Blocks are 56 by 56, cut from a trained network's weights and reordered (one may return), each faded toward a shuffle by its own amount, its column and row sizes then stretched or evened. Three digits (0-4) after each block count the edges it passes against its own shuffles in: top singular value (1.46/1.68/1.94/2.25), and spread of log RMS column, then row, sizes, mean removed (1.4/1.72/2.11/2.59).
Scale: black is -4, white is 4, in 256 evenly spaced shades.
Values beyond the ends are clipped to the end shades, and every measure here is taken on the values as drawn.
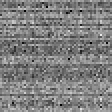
4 3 0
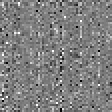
3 4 0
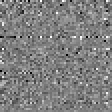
1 1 3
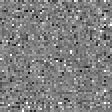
2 0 2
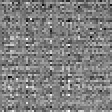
3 4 2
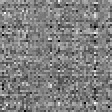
2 4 0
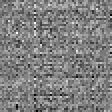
2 4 0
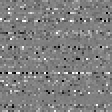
2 0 4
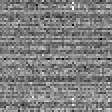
4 2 0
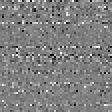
2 1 4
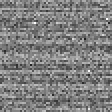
3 0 0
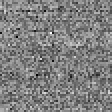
0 0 2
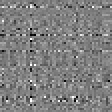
3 1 4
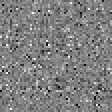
1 1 1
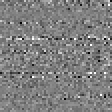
1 0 4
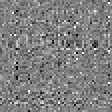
3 2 2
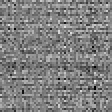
3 4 0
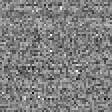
0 1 2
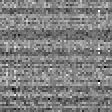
4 3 0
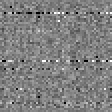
2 0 3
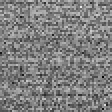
1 0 1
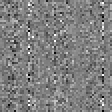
0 4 0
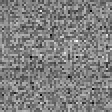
0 3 2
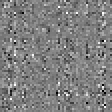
0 4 2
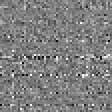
0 2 4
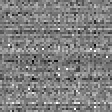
3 3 3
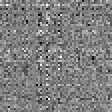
0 4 4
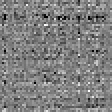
2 4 3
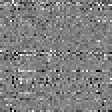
4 2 4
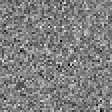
0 1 1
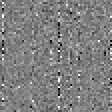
2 3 0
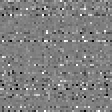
2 2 4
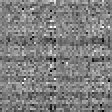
3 4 0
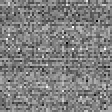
2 2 0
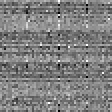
4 4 1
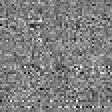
0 2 4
